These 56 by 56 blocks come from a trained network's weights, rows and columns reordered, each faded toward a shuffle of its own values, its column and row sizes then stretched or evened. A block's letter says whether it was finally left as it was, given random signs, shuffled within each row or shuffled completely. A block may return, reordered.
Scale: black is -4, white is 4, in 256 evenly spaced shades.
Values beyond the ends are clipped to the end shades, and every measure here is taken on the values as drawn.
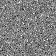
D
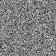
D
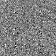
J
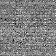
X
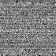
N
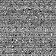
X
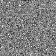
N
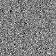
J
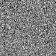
J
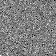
D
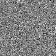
J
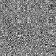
X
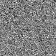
N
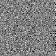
X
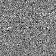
N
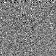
J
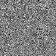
J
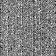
X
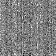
X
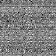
X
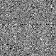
J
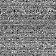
X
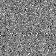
N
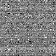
X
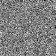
J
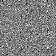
J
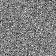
D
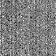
X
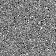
D
